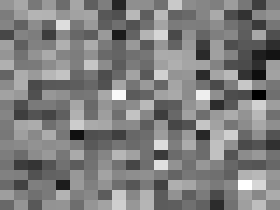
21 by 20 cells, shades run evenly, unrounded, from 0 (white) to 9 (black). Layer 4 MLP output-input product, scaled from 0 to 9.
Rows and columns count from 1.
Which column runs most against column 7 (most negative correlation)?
17
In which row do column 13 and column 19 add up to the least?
19
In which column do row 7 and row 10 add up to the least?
15
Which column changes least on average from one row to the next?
14
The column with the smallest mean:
12
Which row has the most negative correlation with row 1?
21
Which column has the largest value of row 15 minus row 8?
20
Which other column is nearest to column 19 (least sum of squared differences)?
18
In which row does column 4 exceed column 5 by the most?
3
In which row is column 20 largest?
6
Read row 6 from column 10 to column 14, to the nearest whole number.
5 5 3 3 3
